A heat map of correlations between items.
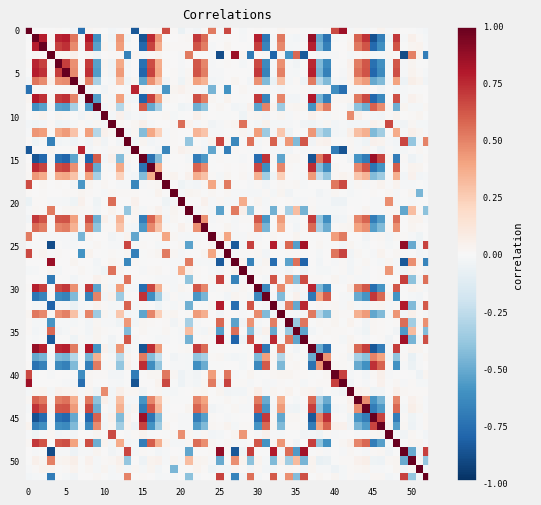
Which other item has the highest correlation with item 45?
15
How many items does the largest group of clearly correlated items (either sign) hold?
24
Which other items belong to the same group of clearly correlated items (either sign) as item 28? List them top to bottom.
11, 20, 47
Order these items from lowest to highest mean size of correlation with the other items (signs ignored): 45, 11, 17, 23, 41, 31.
11, 41, 17, 23, 31, 45
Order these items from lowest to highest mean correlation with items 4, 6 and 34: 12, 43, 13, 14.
14, 13, 12, 43
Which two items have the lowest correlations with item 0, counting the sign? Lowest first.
14, 7
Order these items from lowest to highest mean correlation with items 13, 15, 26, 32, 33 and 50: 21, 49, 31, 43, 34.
21, 43, 31, 34, 49
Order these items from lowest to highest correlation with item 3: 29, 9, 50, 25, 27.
25, 29, 9, 50, 27
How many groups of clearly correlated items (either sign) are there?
6
